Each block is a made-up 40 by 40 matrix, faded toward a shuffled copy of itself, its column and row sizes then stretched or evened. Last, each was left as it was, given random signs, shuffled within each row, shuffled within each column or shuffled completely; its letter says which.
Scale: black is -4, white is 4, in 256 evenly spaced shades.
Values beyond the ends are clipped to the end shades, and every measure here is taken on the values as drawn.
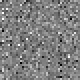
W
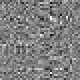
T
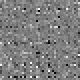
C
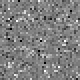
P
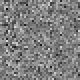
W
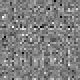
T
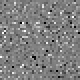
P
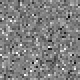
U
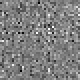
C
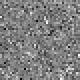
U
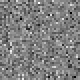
U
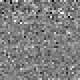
P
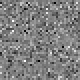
P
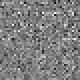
C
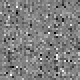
W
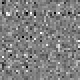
T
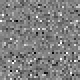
P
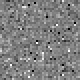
U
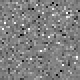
U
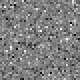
U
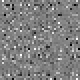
T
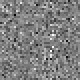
W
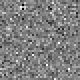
U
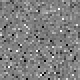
U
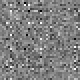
C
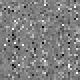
W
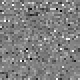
P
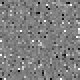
U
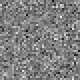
U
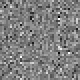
W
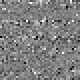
P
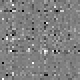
T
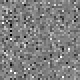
W
